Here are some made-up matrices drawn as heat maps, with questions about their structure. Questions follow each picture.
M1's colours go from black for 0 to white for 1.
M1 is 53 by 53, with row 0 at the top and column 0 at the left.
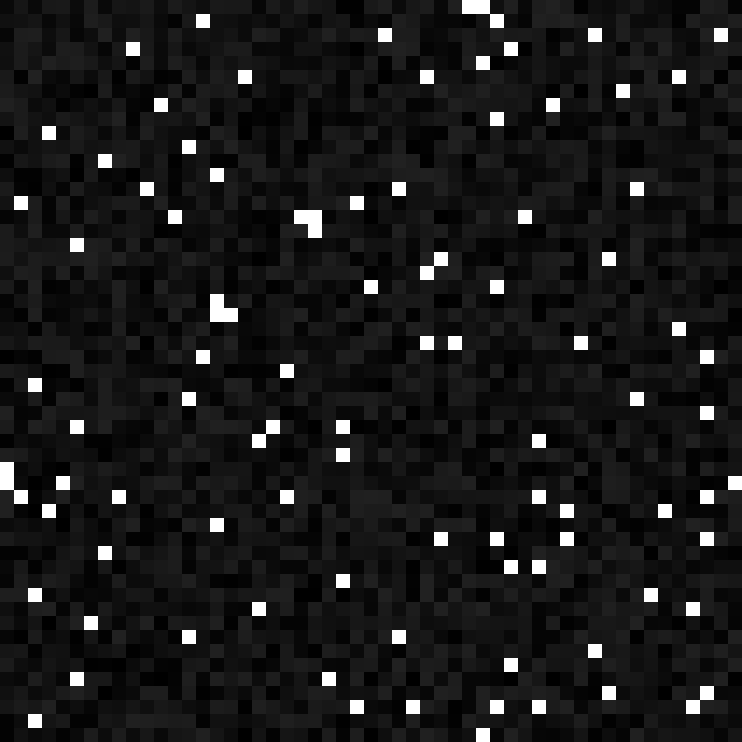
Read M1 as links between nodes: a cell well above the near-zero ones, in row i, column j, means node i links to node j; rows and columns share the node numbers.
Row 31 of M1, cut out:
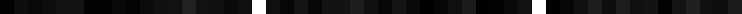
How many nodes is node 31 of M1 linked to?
2
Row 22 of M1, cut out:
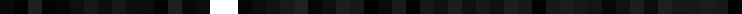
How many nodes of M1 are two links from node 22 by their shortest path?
3
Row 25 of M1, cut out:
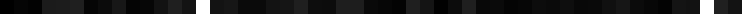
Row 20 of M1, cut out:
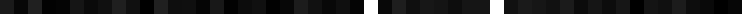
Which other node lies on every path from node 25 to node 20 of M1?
node 35
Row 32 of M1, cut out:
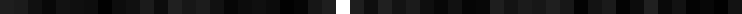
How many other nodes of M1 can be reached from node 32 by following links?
8
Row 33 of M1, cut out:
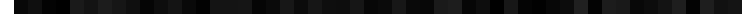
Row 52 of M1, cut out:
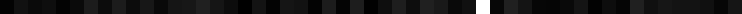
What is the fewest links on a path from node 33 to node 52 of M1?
3
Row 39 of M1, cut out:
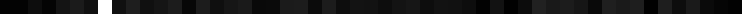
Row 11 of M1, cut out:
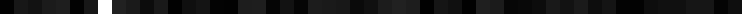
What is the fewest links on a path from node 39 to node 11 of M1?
2
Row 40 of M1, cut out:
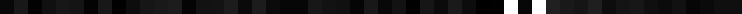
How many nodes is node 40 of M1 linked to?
2
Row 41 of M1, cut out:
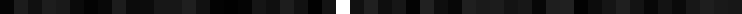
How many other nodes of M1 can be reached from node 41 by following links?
8
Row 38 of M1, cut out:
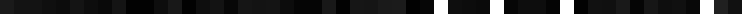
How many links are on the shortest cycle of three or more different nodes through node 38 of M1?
3
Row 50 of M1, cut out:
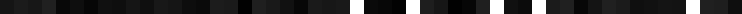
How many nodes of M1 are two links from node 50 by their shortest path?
7
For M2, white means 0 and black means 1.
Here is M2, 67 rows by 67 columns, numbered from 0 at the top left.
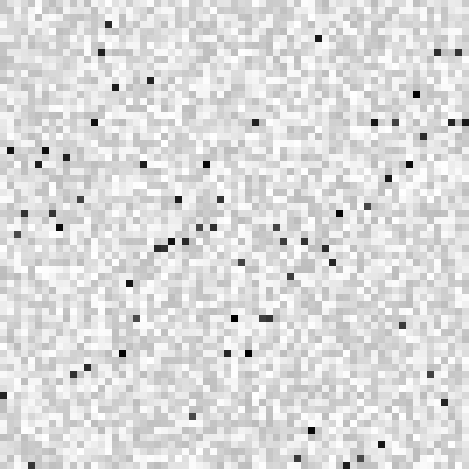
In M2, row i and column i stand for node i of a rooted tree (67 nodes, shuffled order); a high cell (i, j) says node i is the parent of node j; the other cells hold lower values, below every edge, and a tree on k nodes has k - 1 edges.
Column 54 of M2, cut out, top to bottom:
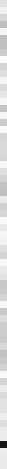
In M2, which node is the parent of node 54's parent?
57
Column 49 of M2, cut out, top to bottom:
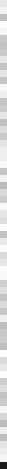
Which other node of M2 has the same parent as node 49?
4
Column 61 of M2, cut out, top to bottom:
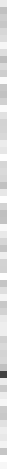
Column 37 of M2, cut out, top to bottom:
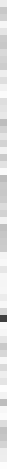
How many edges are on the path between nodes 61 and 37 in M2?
8
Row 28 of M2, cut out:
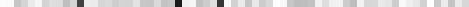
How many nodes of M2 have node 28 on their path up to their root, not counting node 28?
7
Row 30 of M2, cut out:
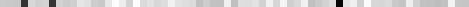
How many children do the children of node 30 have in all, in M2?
4
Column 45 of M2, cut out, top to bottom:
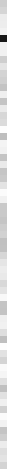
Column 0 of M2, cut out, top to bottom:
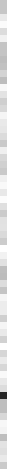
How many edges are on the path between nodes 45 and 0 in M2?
7
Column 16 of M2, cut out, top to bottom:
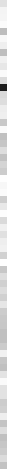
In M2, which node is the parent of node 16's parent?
52
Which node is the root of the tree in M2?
50
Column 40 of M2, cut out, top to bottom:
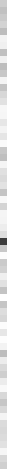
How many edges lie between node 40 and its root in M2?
7
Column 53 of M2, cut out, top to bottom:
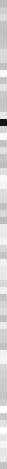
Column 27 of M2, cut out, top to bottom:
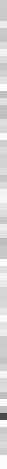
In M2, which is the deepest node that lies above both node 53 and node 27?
17
